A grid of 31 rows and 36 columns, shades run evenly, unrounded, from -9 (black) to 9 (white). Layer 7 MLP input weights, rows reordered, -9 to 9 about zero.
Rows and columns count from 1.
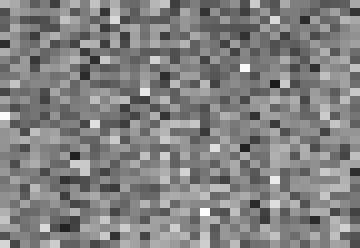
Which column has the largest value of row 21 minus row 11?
28
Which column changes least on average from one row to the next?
14
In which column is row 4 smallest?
11
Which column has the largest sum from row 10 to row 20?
33
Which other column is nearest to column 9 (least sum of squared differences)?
24
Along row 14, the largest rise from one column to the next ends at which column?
22
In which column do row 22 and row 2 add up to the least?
36
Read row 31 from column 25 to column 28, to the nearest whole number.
-3 -1 -1 2
